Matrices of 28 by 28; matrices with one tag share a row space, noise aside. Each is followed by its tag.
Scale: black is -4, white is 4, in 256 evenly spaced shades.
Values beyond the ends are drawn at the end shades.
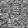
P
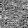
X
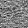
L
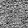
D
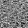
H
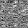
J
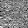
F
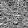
P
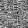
P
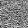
P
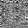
D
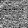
F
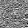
D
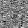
H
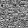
J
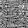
X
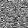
J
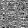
J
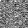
D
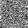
D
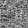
L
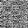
F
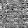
X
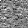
L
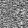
H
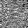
X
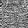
X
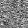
H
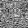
D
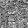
J
